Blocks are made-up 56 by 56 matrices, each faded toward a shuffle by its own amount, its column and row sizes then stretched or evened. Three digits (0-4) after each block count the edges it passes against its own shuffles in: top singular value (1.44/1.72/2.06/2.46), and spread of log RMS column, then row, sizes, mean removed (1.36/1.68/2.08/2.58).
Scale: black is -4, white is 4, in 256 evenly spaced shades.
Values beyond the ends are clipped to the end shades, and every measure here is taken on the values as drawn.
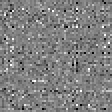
2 2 3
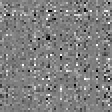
0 4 3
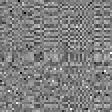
4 1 0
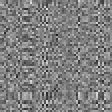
4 4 0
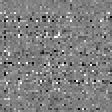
0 2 4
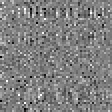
3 2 2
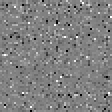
1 1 1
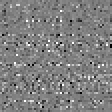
2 1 4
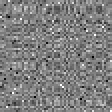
4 0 0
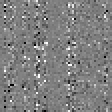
0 4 1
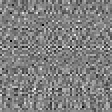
4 0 3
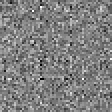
1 2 1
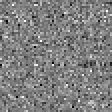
0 0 2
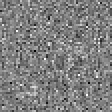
2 2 0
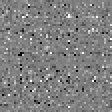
0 1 3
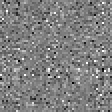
2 1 1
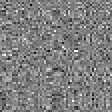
3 0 2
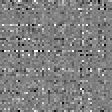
0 3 4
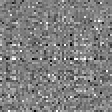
3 1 3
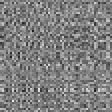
4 1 4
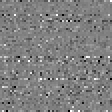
0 0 4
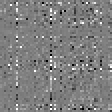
3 4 3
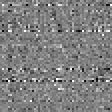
3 1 4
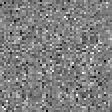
3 1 0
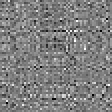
4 3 3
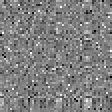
3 0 1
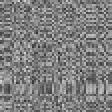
4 2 1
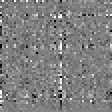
3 3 3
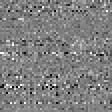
0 0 4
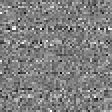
2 0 4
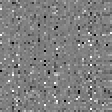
1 3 1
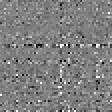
2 2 4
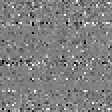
0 1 4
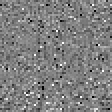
0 1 2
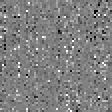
0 3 1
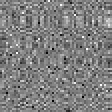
4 0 0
